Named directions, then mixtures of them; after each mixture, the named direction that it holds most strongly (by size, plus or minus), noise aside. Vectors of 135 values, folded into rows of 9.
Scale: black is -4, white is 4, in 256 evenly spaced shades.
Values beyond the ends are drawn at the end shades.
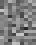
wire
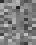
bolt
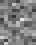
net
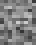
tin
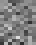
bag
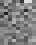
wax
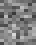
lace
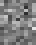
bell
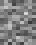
bag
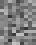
wire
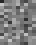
bolt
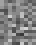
wire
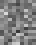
wire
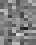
wire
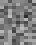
wire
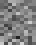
bag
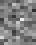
net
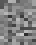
wire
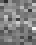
bell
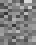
wax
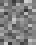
wax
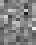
bell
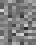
wire
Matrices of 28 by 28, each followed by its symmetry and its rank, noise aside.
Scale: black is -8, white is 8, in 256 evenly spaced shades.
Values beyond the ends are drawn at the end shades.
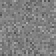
antisymmetric, rank six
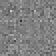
symmetric, rank five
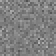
symmetric, rank six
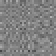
no symmetry, rank four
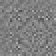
symmetric, rank four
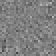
antisymmetric, rank six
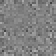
symmetric, rank six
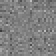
antisymmetric, rank four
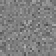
antisymmetric, rank six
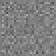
no symmetry, rank four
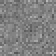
symmetric, rank five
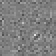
symmetric, rank five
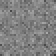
symmetric, rank six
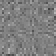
antisymmetric, rank four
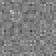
symmetric, rank four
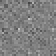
symmetric, rank five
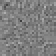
symmetric, rank six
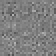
no symmetry, rank five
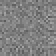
antisymmetric, rank six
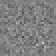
no symmetry, rank six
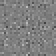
antisymmetric, rank four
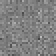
no symmetry, rank six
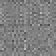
antisymmetric, rank four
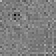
symmetric, rank five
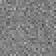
antisymmetric, rank six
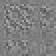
antisymmetric, rank four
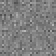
no symmetry, rank six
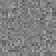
antisymmetric, rank six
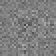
symmetric, rank four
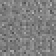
antisymmetric, rank six
